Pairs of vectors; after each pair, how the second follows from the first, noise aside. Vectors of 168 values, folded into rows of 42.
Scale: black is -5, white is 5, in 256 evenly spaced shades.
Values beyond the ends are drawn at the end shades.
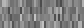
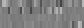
partly zeroed.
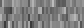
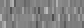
wrapped around, partly zeroed.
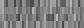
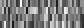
reversed, negated, scaled up.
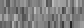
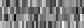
wrapped around, scaled up.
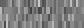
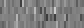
wrapped around, partly zeroed.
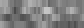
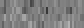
negated, partly zeroed.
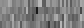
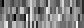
wrapped around, scaled up.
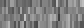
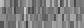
reversed, negated.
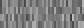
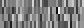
wrapped around, scaled up.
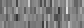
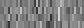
wrapped around.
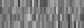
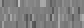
negated, partly zeroed.
